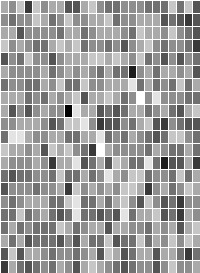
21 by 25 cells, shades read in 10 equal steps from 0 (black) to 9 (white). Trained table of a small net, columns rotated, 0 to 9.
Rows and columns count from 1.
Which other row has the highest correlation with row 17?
16
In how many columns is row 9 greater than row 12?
8
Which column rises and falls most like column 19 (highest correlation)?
9
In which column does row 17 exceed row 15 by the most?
19
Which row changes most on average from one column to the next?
13
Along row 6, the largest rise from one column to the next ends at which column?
18
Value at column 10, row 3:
6
